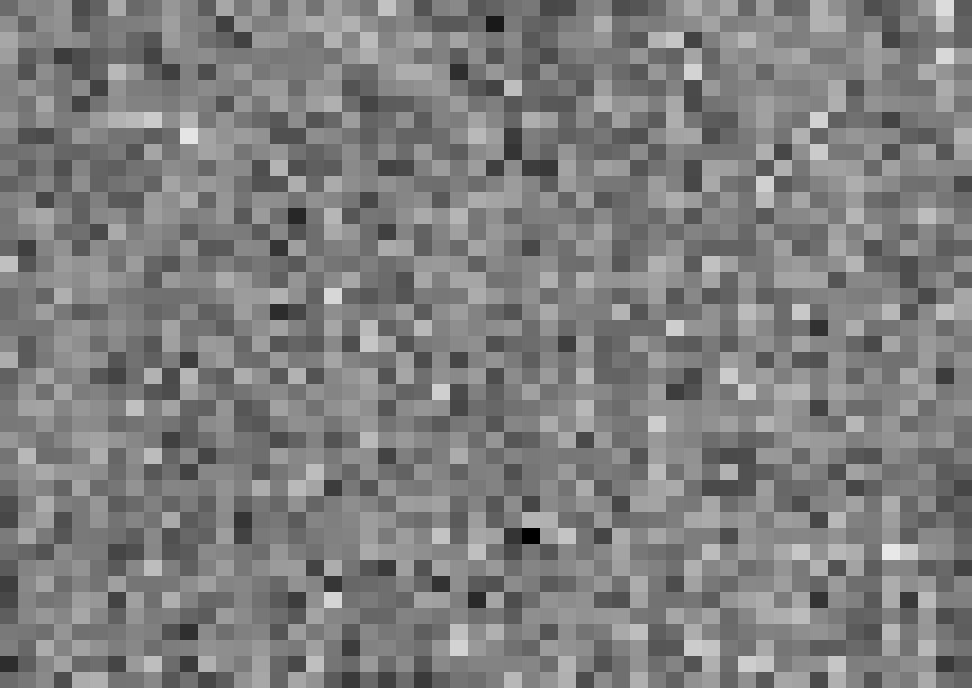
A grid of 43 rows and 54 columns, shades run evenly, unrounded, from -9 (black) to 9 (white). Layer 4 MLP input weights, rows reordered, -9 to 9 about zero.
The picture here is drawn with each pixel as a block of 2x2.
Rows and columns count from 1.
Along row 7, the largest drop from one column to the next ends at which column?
39
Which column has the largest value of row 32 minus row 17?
50
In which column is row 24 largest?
41
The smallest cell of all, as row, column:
34, 30
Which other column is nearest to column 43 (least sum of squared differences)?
33
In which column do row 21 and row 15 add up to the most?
19
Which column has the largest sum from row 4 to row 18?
11
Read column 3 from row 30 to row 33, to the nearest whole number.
3 0 3 2
